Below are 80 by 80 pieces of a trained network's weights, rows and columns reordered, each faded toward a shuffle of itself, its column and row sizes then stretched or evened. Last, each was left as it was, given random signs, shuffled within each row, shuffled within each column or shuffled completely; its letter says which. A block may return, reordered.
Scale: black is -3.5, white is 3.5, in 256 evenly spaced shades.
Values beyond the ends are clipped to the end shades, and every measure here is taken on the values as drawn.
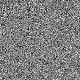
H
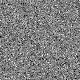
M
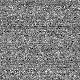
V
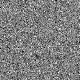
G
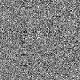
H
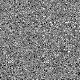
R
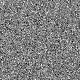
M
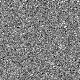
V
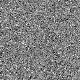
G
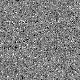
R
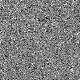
V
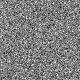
M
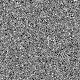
M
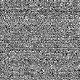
H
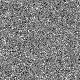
M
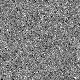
M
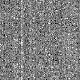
H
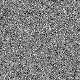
V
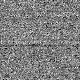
V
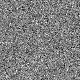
M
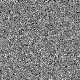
V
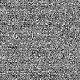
H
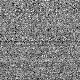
V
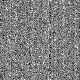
G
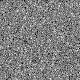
M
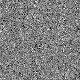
R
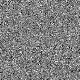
R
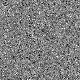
G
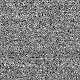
V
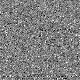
V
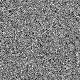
M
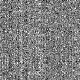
H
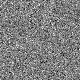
M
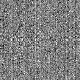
H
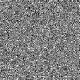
H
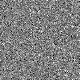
G
